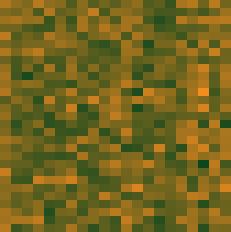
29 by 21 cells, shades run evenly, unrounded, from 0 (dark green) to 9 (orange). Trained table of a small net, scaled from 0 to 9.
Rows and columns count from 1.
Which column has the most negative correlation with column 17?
11
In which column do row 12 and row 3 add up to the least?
5
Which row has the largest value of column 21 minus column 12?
19
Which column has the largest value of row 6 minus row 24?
7
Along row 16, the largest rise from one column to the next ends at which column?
20
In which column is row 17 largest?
12
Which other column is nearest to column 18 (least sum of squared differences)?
1
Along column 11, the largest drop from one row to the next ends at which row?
28
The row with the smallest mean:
16
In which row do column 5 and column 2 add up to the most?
13
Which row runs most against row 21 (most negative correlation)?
6
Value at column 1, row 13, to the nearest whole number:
3
